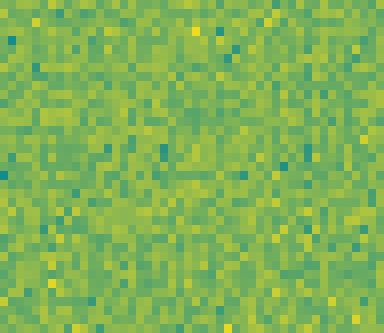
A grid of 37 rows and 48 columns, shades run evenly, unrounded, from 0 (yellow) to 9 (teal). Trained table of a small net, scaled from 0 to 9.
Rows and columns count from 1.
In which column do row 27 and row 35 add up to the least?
8
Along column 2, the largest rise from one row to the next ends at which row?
5
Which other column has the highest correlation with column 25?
44
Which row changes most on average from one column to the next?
18
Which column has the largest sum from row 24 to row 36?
12
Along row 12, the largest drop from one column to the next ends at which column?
20
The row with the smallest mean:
24
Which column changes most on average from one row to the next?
39
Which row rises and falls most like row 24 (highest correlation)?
37
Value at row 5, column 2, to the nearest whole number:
9
